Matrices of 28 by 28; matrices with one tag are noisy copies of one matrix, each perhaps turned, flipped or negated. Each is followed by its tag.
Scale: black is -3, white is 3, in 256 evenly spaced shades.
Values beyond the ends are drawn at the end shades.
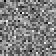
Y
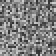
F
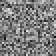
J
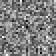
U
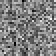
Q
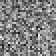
U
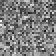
J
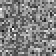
F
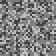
Q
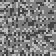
Q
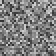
Y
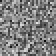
F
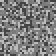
F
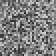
J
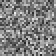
U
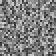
Q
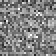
Q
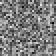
Q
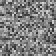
Q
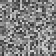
U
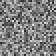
Y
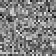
Q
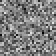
Y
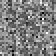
Q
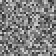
Y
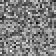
F
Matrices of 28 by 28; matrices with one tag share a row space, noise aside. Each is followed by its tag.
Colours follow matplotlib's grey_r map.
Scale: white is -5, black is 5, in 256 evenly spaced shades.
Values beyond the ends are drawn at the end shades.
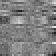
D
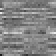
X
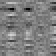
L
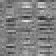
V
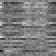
X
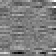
D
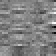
D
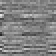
X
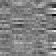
D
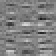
V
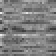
X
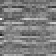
X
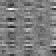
L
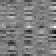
L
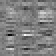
V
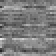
X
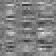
V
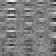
L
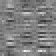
V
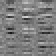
V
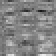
V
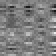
L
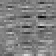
V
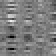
L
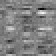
V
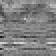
X
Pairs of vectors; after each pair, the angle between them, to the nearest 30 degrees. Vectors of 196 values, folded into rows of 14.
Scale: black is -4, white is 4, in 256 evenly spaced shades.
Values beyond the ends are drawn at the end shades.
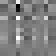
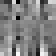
120 degrees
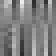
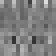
120 degrees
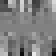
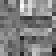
60 degrees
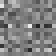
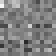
30 degrees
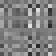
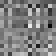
30 degrees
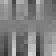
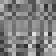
60 degrees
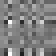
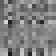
150 degrees
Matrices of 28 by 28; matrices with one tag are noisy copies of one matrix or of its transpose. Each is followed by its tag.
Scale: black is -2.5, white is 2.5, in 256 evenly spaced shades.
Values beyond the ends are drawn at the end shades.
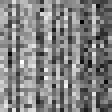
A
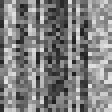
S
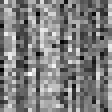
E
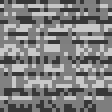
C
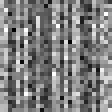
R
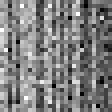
A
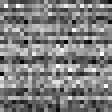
C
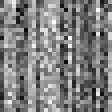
E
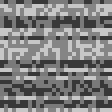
E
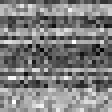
S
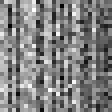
A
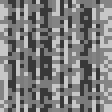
R
